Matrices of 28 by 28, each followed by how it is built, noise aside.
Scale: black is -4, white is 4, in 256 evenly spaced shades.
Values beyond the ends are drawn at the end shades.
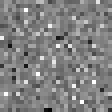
sparse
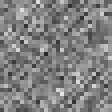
Hankel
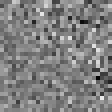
upper triangular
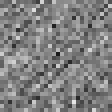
Hankel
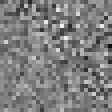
upper triangular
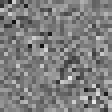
block diagonal
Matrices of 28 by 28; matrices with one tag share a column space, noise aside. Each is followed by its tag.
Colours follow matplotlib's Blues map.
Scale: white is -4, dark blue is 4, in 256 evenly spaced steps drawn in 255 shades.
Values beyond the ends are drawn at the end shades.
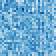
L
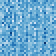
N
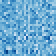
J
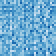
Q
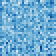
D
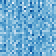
Q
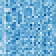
N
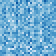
D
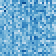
Q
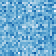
Q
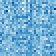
Q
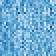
L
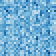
Q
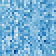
J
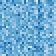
D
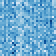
D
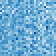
Q
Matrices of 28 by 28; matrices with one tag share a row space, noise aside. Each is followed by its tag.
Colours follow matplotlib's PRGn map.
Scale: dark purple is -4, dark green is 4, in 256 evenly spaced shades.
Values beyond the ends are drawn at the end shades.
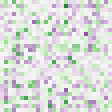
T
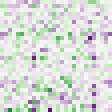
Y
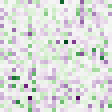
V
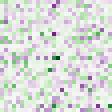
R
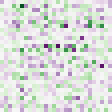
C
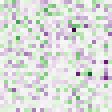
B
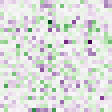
Y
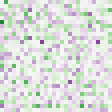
R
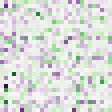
R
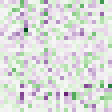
C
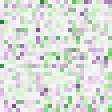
B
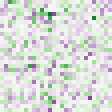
Y
